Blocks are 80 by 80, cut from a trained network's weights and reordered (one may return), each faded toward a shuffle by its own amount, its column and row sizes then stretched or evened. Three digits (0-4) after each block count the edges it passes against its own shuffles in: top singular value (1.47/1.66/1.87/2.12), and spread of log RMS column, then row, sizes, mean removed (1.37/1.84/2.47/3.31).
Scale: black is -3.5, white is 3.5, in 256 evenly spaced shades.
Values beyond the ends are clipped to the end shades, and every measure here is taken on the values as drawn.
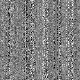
3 4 0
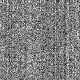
2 0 1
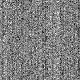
2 1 0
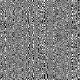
4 4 1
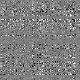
1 3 4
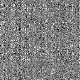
1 2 2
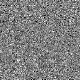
0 0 2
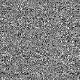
1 2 2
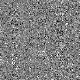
1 2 1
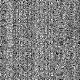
3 0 2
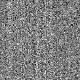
1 1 0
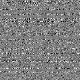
0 1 4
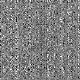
2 3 2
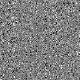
1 3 1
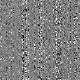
0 4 1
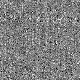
0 0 1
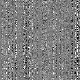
2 4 1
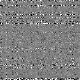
1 2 4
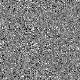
0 1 2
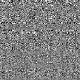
2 1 3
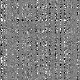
1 4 2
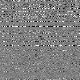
2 1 4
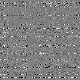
1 2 4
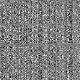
3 2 3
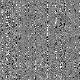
0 4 1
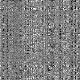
4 3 3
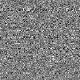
2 1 3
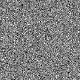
0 2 0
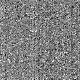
0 0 1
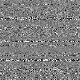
1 0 4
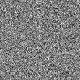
2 0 1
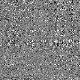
1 2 3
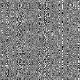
3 4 1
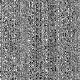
3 3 1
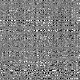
2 1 4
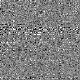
2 2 3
